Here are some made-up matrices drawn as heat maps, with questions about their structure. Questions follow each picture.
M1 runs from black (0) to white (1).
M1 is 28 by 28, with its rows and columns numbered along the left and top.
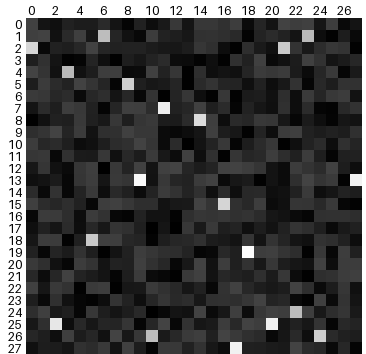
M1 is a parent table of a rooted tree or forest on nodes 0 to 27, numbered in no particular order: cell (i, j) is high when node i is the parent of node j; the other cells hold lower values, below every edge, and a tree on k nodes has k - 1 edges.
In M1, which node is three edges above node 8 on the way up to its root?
19
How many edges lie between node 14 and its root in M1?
4
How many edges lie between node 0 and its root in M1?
2
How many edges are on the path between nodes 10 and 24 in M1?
2
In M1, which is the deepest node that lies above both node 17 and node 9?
13
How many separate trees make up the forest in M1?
9
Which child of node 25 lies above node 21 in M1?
2
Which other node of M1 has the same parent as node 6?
23
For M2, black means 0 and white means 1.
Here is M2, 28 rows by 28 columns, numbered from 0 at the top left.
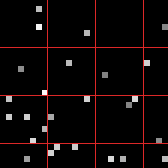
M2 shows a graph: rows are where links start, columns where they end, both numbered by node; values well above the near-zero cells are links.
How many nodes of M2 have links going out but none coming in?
6
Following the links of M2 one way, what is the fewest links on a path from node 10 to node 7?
5
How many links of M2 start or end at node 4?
4
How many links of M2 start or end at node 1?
3
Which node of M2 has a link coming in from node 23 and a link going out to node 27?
node 26
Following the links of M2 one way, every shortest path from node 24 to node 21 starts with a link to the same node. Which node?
node 12
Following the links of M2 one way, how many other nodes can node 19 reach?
5
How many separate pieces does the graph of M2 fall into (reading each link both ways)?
5
